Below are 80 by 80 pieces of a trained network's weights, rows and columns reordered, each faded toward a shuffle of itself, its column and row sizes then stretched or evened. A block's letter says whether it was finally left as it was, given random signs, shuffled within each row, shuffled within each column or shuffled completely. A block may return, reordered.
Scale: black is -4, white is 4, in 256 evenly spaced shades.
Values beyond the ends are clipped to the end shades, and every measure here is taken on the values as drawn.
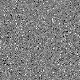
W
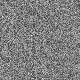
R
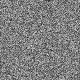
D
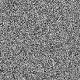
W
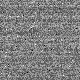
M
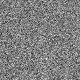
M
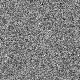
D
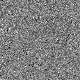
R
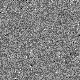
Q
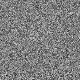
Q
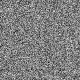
D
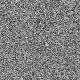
M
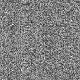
W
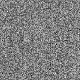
W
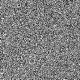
Q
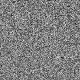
M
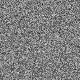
M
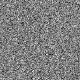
W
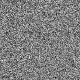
Q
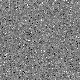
R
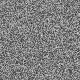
D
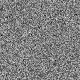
M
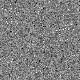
R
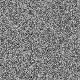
R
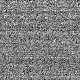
W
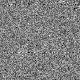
Q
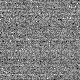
M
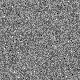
D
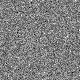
D
